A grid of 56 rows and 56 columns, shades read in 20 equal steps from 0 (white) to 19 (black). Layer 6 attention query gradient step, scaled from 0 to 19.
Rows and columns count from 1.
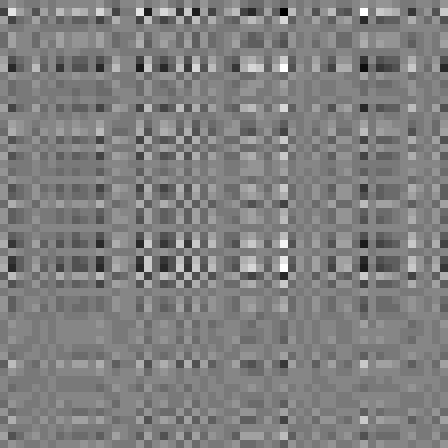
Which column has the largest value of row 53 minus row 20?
36
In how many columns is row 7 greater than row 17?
26
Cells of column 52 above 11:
7
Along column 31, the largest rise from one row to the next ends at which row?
35
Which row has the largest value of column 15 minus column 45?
2
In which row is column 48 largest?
9
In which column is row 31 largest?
46
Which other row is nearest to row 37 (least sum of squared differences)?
42
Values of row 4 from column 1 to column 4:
9 10 10 9
